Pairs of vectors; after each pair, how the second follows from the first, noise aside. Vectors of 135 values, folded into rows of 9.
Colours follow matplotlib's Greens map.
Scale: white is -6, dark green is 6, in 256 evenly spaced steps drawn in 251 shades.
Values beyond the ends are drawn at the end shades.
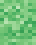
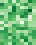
wrapped around, negated, scaled up.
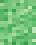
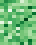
wrapped around, negated, scaled up.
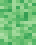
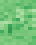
reversed, partly zeroed.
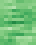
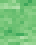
reversed, partly zeroed.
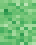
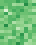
sign-scrambled.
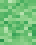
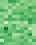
negated.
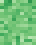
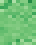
partly zeroed.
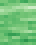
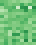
sign-scrambled.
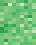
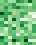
reversed, negated, scaled up.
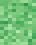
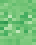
partly zeroed.
